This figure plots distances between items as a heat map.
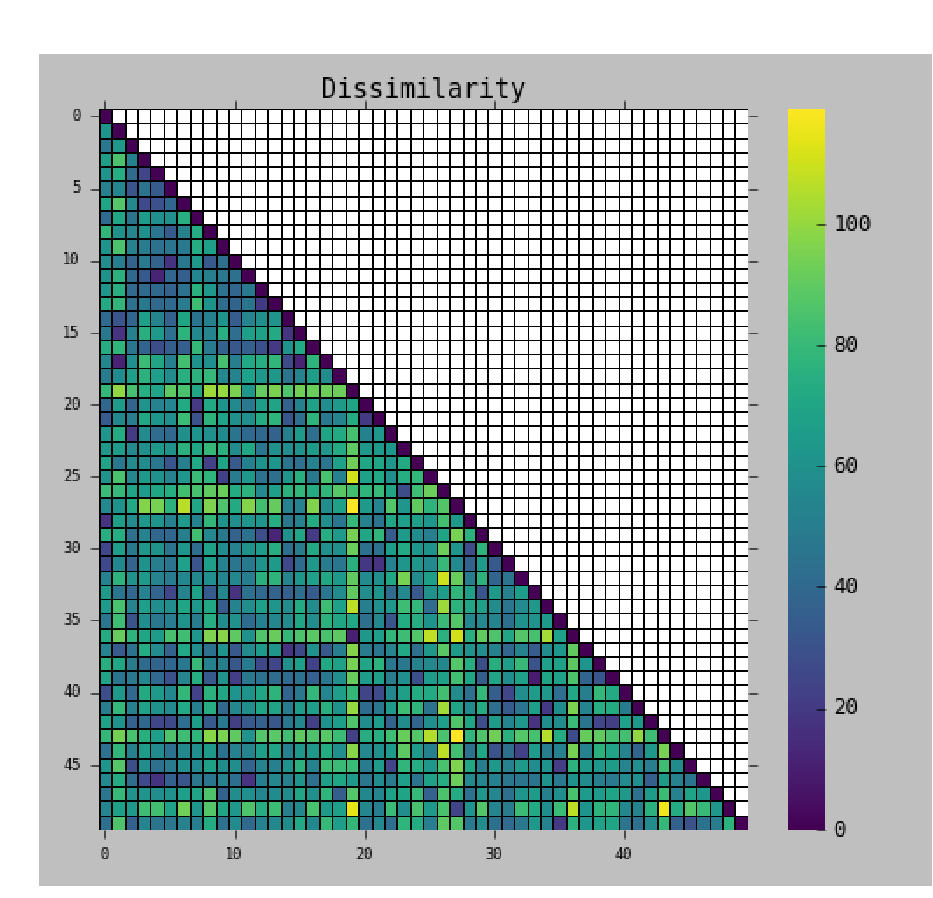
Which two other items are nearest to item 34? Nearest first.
41, 9
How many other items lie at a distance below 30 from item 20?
4
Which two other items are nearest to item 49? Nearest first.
35, 45
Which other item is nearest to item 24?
8
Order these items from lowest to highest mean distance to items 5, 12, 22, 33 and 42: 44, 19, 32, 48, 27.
44, 32, 48, 27, 19
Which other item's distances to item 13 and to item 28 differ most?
29
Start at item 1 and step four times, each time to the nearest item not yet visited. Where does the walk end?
37
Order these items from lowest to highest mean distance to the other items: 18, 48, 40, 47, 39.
39, 40, 47, 18, 48
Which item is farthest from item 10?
19
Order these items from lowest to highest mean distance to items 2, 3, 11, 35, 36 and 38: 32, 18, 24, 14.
14, 24, 32, 18
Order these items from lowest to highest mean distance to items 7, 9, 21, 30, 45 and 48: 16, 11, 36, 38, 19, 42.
11, 42, 16, 38, 36, 19
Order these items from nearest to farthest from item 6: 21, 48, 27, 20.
20, 21, 48, 27
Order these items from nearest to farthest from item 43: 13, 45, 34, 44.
45, 13, 44, 34
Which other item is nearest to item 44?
32
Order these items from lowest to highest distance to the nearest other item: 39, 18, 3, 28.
39, 28, 3, 18
